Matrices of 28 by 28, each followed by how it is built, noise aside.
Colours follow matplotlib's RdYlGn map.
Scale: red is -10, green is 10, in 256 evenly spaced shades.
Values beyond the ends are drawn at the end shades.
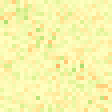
block diagonal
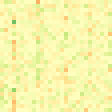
uneven columns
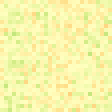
blocks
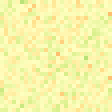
Hankel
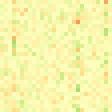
uneven columns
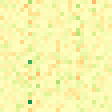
uneven columns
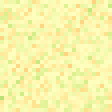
Hankel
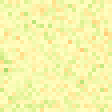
Toeplitz
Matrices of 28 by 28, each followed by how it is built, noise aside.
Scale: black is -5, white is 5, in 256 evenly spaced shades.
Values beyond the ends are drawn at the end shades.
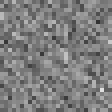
Toeplitz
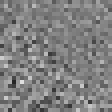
lower triangular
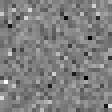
sparse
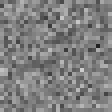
noise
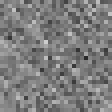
Toeplitz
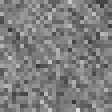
Toeplitz
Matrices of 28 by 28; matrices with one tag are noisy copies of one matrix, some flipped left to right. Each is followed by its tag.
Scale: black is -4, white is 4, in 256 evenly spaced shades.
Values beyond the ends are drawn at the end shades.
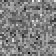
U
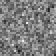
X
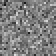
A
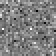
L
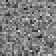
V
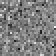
L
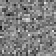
V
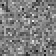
X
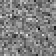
V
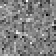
V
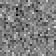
L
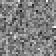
L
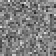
L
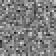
L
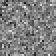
A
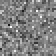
U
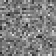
V
